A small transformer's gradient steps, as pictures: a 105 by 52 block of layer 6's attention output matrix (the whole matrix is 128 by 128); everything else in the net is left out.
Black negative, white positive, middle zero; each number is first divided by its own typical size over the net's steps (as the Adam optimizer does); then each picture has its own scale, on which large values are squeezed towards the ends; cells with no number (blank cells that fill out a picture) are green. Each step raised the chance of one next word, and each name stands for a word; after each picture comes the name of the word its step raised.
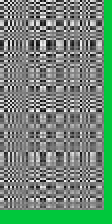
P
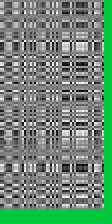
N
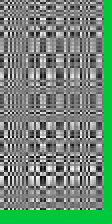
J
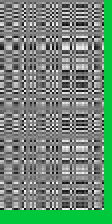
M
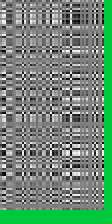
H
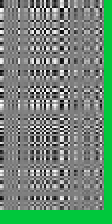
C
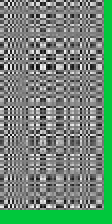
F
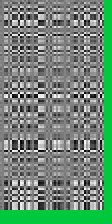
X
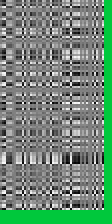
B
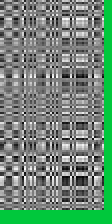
J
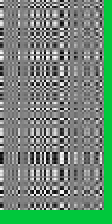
B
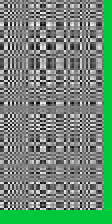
M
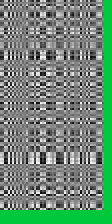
B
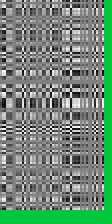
C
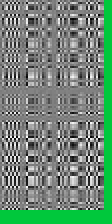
J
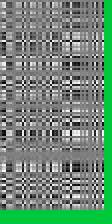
N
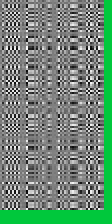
M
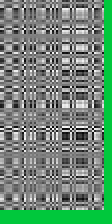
C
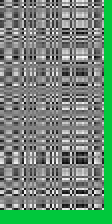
B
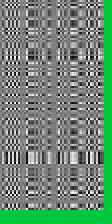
B
